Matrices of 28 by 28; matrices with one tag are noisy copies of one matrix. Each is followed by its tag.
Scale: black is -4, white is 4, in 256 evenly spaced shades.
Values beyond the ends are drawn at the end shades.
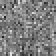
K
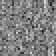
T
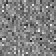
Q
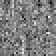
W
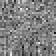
K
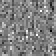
T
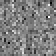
W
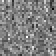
T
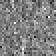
W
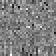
K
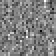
T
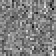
T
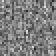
T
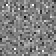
Q
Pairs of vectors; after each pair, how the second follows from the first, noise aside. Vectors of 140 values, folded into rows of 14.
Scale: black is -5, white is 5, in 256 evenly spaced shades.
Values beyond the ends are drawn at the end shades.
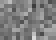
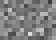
shuffled.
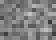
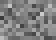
shuffled.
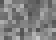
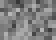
reversed, negated.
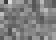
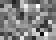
wrapped around, scaled up.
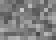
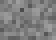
negated, shrunk.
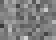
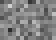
reversed, negated.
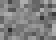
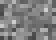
reversed, negated.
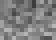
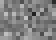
shuffled.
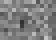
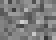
sign-scrambled.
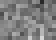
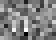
wrapped around, scaled up.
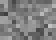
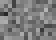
sign-scrambled.
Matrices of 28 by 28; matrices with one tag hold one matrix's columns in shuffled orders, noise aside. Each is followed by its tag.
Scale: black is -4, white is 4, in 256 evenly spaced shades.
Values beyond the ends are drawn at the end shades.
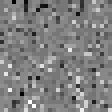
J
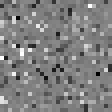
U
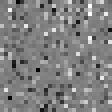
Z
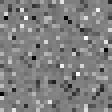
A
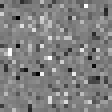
U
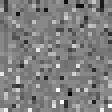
J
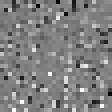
J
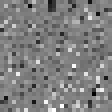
J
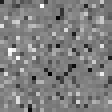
U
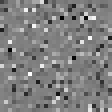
A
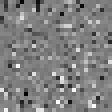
J
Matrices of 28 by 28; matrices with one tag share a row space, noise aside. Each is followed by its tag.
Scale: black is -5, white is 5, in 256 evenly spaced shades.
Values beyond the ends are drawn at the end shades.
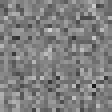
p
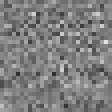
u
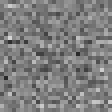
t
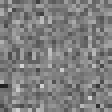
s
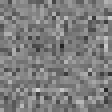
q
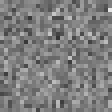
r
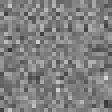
q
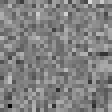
q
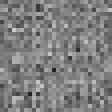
s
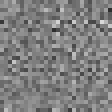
r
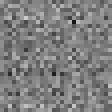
r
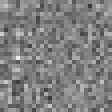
s
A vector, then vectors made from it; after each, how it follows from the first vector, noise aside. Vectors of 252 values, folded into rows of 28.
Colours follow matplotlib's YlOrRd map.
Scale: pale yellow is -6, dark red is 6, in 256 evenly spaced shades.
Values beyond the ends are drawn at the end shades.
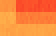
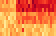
scaled up.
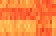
wrapped around, negated.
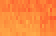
reversed, negated, shrunk.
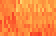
negated, partly zeroed.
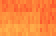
reversed, negated, shrunk.
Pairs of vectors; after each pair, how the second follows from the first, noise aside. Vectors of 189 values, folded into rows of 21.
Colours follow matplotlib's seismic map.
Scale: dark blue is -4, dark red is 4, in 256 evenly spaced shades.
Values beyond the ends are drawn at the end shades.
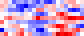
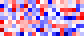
sign-scrambled.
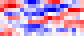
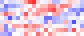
negated, shrunk.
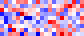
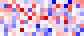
wrapped around, partly zeroed.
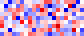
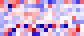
reversed, negated, partly zeroed.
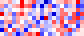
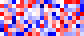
copied.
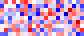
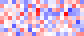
negated, shrunk.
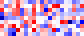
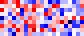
copied.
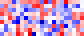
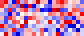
shuffled.
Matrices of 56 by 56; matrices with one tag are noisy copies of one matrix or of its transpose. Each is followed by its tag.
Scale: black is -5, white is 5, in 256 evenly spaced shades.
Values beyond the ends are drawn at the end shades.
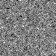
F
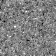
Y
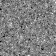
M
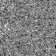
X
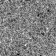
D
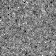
F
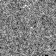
X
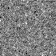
F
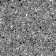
Y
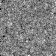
M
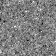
Y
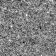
Y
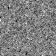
F
